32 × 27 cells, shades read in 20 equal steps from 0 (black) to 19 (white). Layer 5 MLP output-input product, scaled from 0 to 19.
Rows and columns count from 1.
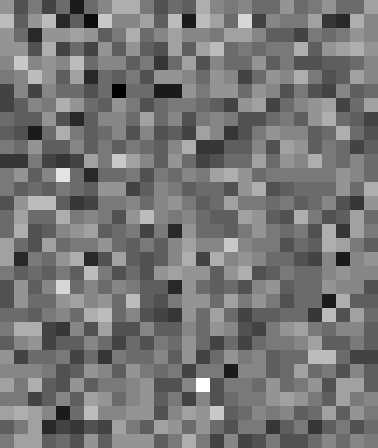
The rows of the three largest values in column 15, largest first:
28, 2, 1
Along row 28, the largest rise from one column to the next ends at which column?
15
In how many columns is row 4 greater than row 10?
15
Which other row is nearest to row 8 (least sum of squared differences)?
14
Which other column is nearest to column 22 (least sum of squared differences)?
21
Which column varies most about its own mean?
5
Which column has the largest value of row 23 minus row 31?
8
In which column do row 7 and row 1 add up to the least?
12
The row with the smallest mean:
7
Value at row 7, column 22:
9
